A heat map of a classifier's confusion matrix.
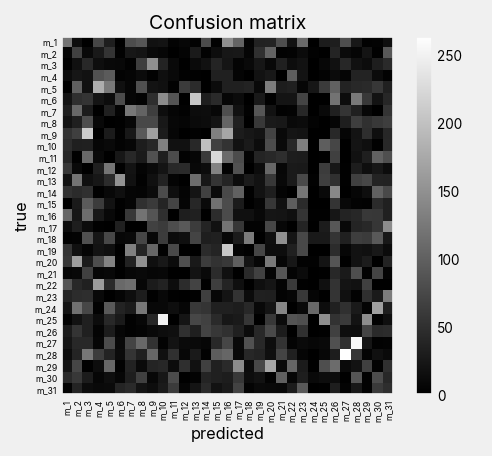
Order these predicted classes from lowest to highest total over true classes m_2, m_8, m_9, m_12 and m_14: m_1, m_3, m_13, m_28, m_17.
m_13, m_28, m_1, m_17, m_3
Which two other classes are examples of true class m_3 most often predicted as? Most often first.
m_9, m_8
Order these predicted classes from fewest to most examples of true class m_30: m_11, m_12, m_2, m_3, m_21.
m_12, m_3, m_2, m_11, m_21
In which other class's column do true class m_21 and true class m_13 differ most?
m_6
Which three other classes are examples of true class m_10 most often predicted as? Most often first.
m_14, m_23, m_25
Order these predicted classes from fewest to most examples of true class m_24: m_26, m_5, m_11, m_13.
m_11, m_26, m_13, m_5
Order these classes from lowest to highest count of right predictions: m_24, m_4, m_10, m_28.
m_28, m_4, m_24, m_10
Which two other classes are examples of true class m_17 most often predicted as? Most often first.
m_31, m_16
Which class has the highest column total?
m_16
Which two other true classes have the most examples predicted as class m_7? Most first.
m_19, m_22
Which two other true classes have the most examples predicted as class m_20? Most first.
m_29, m_5
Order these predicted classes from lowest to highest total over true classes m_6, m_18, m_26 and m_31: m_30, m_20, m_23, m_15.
m_20, m_15, m_30, m_23
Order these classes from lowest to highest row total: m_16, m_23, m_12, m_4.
m_4, m_23, m_12, m_16
